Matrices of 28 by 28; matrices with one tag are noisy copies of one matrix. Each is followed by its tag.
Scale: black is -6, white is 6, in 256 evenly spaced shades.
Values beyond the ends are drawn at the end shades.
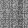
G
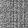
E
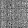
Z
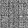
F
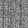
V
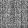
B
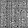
Z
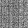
F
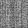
B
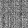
V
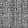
B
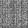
B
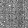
G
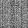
B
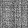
B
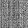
F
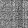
G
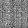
B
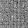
E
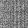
E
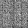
B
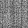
B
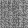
F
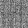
V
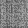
Z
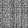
B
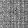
E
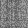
Z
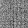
E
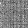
E
